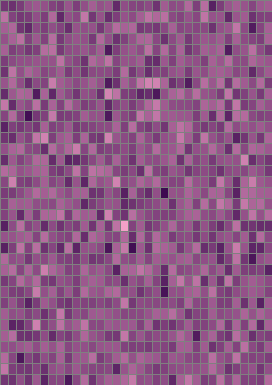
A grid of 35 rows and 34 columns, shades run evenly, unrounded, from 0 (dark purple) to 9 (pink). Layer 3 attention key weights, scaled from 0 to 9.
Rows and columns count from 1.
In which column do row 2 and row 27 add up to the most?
11
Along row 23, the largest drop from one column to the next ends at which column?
17
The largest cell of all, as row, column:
21, 16
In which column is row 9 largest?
14
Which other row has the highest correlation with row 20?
18
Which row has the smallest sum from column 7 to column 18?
15
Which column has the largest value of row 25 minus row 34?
6
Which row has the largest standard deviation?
23
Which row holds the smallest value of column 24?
8
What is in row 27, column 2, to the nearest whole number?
3
